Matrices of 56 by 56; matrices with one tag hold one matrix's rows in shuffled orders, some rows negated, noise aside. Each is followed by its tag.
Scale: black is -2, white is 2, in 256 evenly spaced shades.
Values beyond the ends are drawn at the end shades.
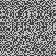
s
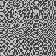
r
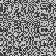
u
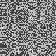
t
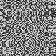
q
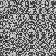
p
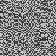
u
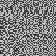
r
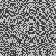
p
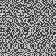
s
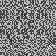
s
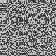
t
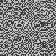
u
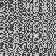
r
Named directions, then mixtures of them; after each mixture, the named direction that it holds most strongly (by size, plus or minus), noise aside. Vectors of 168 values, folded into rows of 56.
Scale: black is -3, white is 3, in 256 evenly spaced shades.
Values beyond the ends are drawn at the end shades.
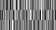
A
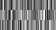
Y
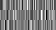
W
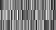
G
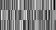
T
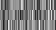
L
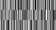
W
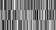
Y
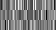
W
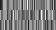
W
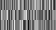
T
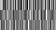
W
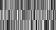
G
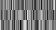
T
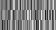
Y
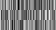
T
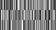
T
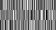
W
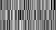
T
